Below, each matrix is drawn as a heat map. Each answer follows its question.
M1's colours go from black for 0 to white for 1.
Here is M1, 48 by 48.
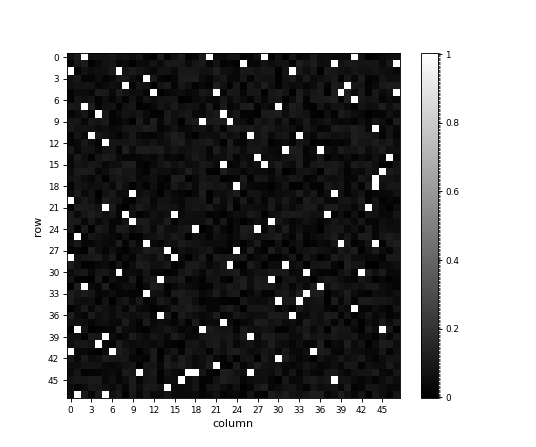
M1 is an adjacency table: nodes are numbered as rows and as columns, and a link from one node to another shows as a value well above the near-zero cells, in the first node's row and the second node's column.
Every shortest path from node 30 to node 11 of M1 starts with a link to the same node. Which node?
node 34
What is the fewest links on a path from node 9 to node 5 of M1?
5
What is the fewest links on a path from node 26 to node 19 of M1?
6
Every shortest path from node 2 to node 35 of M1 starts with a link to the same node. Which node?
node 0
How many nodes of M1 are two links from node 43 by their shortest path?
1
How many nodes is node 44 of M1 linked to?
4
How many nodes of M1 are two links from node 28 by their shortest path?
4
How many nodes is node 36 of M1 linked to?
2
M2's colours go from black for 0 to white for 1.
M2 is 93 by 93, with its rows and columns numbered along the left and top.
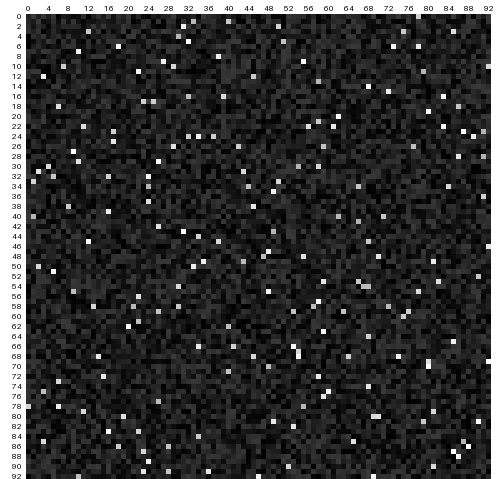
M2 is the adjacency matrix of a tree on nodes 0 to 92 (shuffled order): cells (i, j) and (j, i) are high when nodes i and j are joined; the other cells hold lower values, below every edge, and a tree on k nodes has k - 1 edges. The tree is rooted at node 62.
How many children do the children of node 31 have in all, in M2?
1
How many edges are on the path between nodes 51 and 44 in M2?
5
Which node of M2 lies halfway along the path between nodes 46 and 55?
80
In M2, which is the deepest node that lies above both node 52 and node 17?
81
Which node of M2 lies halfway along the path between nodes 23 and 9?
18
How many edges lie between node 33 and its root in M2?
3
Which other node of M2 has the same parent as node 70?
19
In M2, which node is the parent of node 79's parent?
49
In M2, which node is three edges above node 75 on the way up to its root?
87
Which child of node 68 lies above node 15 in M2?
54
